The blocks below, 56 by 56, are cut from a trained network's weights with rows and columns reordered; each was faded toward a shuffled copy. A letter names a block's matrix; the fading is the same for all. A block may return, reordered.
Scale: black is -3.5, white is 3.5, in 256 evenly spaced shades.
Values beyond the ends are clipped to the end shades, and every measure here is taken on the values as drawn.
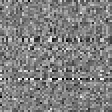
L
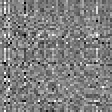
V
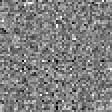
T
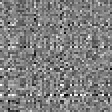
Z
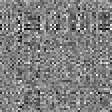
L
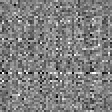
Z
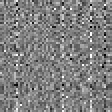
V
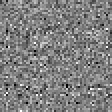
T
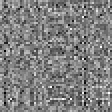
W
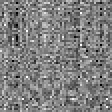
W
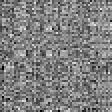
W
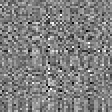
V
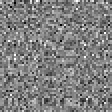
T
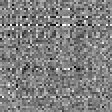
L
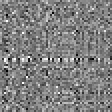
Z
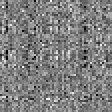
W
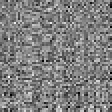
W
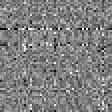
V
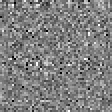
T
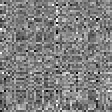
V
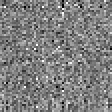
T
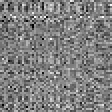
W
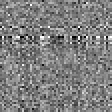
L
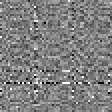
V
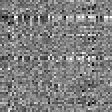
Z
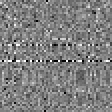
V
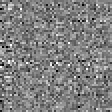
T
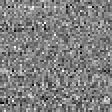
T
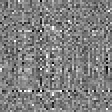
L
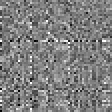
L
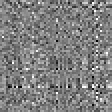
L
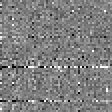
L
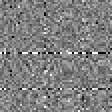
V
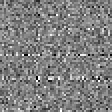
T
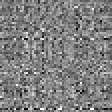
L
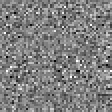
T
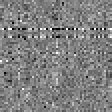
L
